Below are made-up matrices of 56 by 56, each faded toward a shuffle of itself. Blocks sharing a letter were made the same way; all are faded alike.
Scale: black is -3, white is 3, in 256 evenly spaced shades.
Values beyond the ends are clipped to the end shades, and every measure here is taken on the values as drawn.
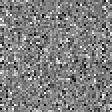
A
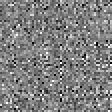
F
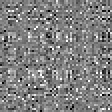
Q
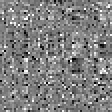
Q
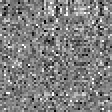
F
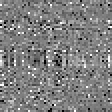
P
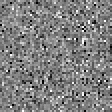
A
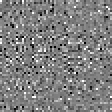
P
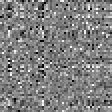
Q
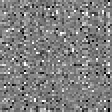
P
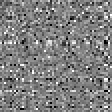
Q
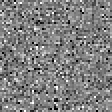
A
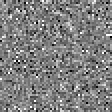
A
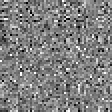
F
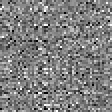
F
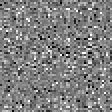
Q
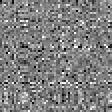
Q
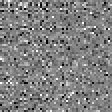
P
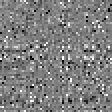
P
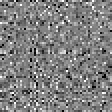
Q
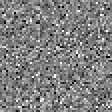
A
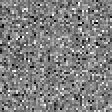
A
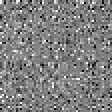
P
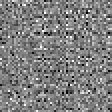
Q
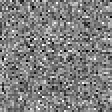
F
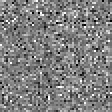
A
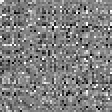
Q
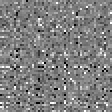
P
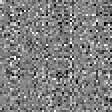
Q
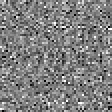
F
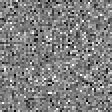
A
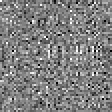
F
